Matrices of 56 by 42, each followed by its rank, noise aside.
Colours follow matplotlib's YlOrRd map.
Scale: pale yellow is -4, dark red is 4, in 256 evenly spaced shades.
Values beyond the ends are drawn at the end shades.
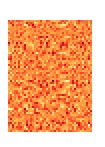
six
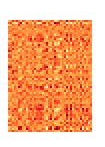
three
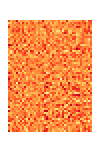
six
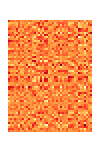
four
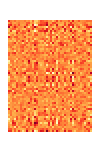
three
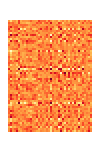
three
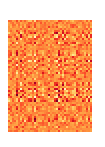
three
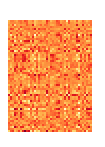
four
